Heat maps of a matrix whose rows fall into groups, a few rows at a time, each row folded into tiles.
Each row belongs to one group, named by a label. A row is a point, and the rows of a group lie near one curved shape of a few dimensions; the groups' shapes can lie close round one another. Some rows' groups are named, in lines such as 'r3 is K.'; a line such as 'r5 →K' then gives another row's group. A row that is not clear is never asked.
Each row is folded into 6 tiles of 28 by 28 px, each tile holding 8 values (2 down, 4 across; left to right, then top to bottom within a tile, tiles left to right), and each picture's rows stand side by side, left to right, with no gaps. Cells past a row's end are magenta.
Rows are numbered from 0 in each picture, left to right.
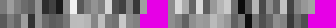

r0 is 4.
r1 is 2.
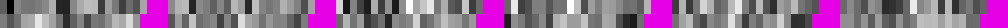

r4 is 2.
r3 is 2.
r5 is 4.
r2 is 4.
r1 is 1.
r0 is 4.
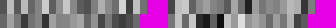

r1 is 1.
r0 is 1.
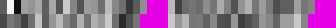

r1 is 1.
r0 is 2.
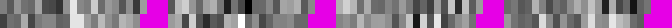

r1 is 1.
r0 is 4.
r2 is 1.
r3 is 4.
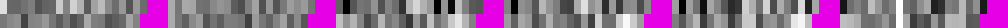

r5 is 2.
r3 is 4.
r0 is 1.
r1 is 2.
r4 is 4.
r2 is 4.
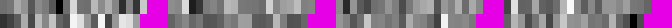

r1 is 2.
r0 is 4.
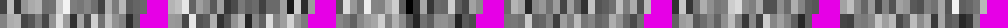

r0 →2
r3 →1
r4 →2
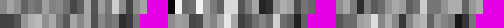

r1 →2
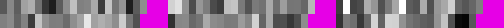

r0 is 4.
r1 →1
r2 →2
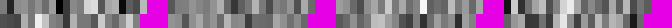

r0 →4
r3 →2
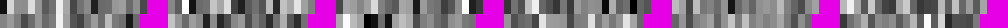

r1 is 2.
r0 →2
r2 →1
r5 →1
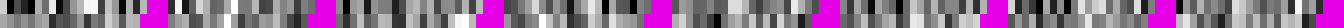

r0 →4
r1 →2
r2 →4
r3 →4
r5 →4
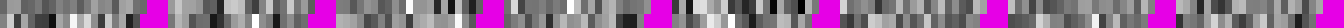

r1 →1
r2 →4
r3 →2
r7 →1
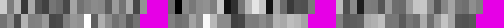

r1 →4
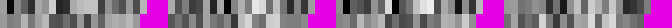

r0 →4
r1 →4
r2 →4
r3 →4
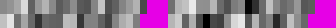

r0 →1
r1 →1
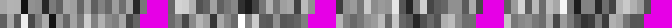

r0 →1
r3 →2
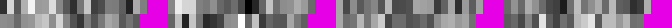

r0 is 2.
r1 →1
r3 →4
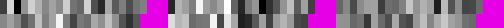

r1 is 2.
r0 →2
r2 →4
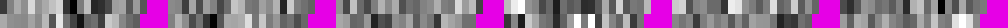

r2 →2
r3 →1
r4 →1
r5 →4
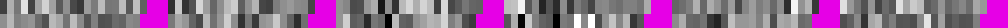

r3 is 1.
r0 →1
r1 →2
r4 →2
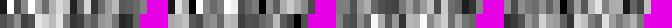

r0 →2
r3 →4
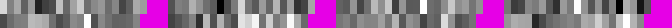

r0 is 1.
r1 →4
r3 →4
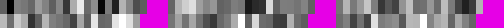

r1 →1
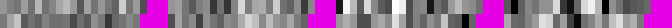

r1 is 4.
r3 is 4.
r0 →1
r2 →2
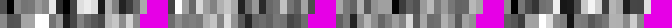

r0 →4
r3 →4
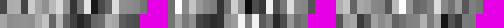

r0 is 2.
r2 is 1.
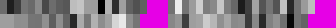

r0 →4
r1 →2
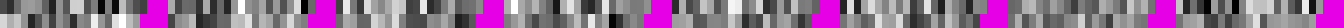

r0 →4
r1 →4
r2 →2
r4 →2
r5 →2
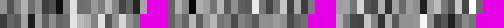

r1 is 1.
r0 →4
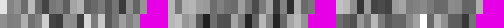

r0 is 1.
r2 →1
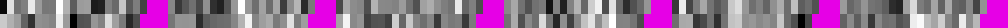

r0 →2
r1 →4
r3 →4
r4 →2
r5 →4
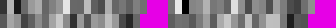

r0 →2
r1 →2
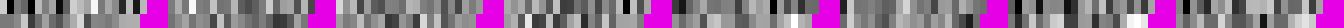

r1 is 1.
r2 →1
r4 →4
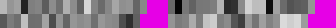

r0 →1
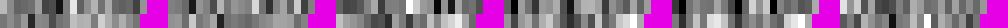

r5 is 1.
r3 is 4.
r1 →1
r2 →4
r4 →4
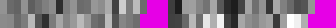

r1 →4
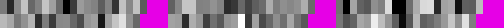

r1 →1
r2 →4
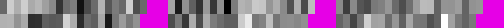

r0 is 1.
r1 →4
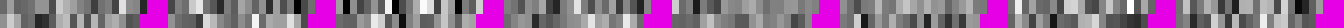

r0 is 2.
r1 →4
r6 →1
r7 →4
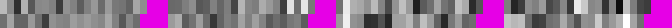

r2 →1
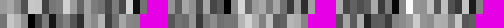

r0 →1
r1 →4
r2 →4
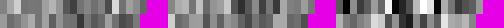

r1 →2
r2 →4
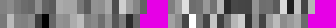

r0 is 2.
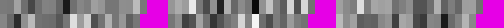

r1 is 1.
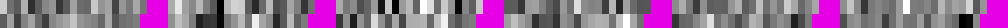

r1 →1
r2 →4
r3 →4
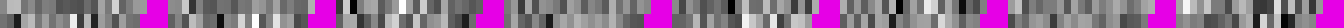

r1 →1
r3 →2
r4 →4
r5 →4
